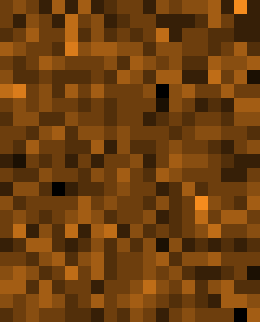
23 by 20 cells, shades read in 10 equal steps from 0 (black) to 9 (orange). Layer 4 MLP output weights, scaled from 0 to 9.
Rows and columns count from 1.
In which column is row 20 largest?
6
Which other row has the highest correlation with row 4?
20
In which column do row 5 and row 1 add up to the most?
19
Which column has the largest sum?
8
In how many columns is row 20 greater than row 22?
3
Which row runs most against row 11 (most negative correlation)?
21
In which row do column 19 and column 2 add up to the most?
1
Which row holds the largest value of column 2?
7
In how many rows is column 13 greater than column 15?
8
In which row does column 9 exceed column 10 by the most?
17
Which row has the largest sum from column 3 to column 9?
4
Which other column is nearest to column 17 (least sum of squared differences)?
11
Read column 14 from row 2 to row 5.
2 2 5 5
